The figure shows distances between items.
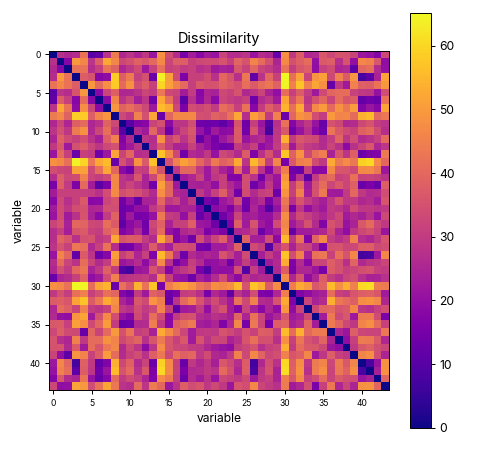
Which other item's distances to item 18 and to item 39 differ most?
24
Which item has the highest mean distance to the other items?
30
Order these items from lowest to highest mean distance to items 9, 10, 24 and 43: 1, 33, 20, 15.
20, 15, 33, 1
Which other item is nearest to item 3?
40
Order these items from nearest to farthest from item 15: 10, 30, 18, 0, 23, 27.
10, 23, 27, 0, 18, 30
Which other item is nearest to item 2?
39
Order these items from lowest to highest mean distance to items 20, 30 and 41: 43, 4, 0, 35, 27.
0, 27, 35, 43, 4
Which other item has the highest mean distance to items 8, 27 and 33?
4
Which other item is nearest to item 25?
28
